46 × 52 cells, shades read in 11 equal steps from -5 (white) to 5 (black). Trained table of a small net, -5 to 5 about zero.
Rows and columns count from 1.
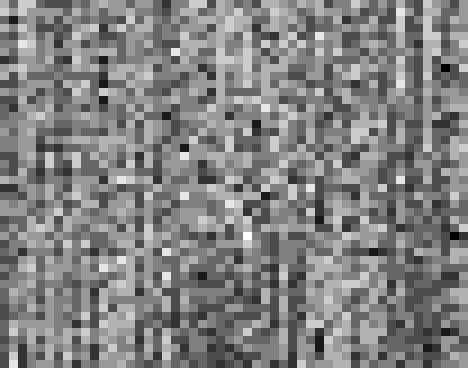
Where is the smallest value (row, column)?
30, 28
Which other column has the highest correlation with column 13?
39
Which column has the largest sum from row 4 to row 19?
47
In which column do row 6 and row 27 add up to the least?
3
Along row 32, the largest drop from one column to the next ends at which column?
19
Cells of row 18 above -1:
26
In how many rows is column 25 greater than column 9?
16
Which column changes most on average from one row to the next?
12
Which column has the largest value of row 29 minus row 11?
45
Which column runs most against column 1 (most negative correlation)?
6
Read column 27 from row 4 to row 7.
-2 1 0 -1
